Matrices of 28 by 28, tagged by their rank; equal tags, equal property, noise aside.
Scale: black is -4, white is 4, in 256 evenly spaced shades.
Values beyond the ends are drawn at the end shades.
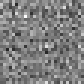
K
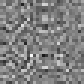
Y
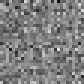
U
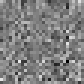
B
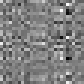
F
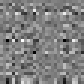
F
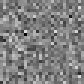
U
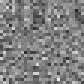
U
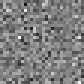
K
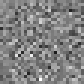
U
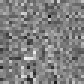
U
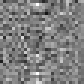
B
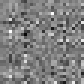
B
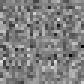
U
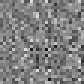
Y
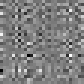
F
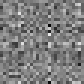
Y
